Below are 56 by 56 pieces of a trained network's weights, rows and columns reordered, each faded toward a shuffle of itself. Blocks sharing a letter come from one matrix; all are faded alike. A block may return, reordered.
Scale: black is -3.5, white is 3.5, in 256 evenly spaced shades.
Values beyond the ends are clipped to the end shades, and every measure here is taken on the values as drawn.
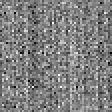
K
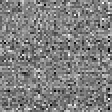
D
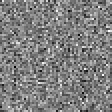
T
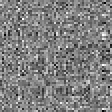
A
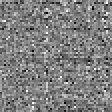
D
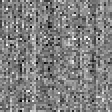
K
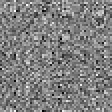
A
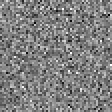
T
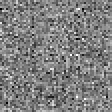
T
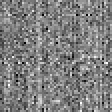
K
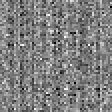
K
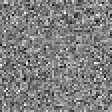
T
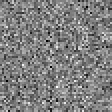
T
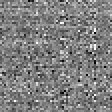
D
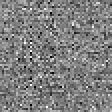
D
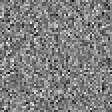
T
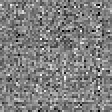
D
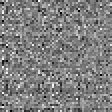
D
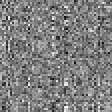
A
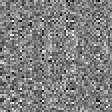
A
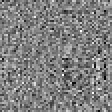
A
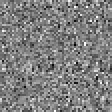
T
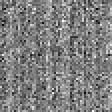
K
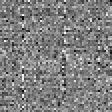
D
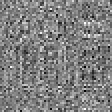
A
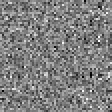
T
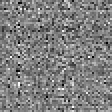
D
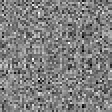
A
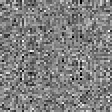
A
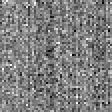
K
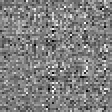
D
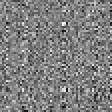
A
